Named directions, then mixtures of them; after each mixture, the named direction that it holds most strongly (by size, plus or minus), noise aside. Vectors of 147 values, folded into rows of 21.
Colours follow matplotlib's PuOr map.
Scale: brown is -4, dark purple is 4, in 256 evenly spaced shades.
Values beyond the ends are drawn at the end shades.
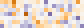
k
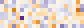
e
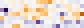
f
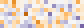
k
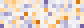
k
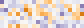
f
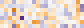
e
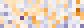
e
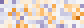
e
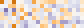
e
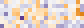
e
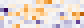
f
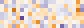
e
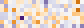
e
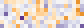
e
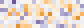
k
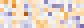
k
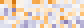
k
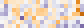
e
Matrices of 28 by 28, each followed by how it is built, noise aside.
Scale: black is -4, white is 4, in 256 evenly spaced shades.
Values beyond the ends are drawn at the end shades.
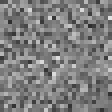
noise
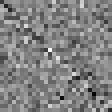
diagonal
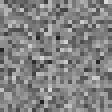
noise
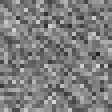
Toeplitz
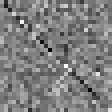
diagonal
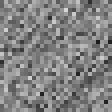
Hankel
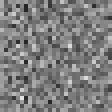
repeating rows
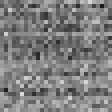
blocks
